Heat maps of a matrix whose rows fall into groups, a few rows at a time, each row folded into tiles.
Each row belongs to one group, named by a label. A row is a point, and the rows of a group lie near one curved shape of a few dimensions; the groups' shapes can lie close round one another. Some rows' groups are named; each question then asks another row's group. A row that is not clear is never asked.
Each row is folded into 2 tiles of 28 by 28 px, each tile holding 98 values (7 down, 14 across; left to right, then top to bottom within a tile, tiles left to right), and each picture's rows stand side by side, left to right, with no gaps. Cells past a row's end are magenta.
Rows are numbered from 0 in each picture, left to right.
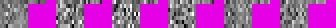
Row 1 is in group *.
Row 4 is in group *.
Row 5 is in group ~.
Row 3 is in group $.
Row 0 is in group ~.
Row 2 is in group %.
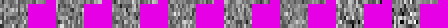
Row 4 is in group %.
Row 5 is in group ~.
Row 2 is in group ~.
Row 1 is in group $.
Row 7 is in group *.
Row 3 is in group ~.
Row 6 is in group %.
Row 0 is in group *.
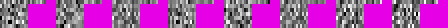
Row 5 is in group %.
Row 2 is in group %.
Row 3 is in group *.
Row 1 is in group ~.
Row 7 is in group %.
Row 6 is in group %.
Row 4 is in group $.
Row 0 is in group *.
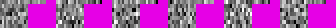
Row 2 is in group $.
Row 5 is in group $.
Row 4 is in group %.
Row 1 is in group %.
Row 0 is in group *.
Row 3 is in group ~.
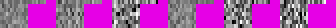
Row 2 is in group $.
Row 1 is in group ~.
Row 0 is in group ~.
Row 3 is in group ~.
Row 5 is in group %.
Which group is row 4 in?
*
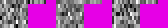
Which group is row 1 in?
*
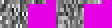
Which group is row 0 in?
%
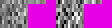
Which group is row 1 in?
~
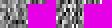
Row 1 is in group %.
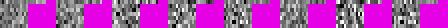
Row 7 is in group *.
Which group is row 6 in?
%
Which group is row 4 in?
*
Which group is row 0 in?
~
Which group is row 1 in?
*
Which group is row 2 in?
$
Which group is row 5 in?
%
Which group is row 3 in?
~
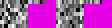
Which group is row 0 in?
~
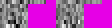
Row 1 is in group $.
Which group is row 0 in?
$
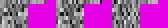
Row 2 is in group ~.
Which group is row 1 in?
$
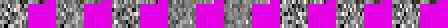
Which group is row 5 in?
*
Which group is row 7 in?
~
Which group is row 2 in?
$
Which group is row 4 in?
~
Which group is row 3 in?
~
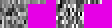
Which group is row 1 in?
%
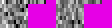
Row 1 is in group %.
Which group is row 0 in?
$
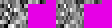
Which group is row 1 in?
~
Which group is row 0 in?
~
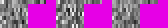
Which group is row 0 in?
%
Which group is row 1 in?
%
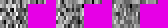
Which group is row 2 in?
*
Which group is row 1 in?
$
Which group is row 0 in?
%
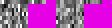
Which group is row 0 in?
%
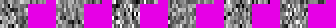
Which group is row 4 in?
*
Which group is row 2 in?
%
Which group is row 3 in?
*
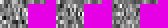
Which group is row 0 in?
%
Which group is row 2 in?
~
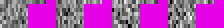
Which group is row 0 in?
%
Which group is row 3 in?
~
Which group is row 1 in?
*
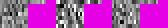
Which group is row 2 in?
*
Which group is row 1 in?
%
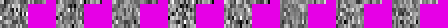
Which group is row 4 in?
%
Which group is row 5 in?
$
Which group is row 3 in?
*
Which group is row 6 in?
*
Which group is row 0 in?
%
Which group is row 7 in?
*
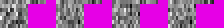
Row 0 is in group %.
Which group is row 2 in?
*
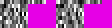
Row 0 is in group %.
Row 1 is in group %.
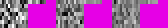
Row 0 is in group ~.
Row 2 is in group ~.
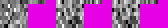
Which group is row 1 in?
$
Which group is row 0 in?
~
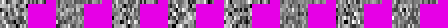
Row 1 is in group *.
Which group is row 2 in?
*
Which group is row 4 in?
$
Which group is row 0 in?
$
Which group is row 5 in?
*
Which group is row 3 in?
~
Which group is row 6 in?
*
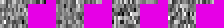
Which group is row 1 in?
~
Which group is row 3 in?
%
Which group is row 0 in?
%
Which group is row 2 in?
*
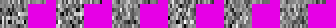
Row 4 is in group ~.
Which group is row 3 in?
*
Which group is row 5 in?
%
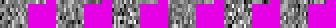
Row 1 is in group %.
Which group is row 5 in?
*
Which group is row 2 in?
*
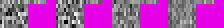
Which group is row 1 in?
*
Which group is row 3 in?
~
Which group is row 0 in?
*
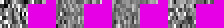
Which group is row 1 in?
*
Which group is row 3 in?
$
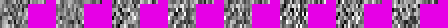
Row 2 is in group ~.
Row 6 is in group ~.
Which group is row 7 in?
$
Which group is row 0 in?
$
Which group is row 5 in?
%
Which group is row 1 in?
%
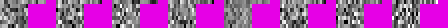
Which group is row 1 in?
$
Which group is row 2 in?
~
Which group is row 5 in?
$
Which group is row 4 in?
~
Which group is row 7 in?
%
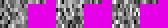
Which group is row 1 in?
$
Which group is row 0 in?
~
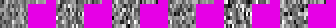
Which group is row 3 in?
*
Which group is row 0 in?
~
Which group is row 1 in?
%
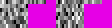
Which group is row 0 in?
$
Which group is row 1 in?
~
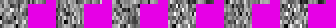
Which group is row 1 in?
*
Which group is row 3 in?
~
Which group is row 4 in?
~
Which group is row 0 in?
*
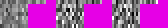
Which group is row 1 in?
%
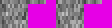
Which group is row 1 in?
~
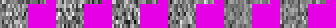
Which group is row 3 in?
~
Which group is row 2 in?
%
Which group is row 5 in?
*
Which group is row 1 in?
%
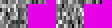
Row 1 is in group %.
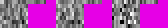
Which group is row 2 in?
*
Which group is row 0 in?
%
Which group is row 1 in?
%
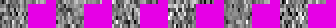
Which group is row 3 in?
%
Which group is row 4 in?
~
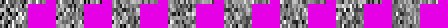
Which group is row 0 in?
~
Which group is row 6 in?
%
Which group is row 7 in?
*
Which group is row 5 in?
%
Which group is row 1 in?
*
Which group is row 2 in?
$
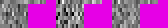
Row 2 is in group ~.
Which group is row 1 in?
~
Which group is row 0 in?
*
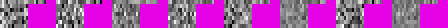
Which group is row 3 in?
%
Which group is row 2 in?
*
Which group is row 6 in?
$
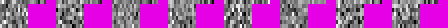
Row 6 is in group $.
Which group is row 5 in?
$
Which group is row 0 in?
%
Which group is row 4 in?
%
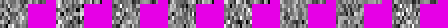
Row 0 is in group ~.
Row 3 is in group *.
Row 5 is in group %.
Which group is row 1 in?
$
